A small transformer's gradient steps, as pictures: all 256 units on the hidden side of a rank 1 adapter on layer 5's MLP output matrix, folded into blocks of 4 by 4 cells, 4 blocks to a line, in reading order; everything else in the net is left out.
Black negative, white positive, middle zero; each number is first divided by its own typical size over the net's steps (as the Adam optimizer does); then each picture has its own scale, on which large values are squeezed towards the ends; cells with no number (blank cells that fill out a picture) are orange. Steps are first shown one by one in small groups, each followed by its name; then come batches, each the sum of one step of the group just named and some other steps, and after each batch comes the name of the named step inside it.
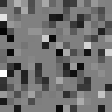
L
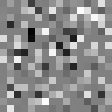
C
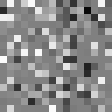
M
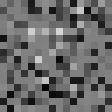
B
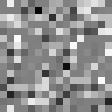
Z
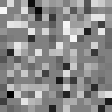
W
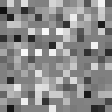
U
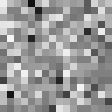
W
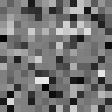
B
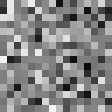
M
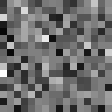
L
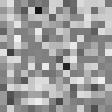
Z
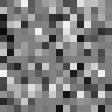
L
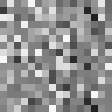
M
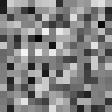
U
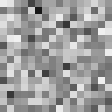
Z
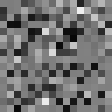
C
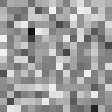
C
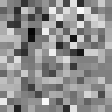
C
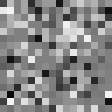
W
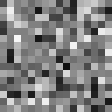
Z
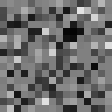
C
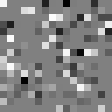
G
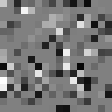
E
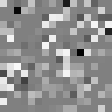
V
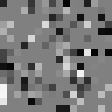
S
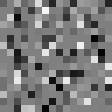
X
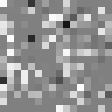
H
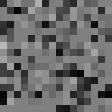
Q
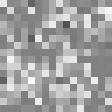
H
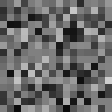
Q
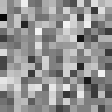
E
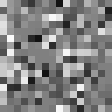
H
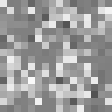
H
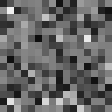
Q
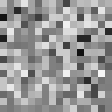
V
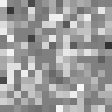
H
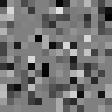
S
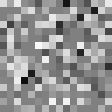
G
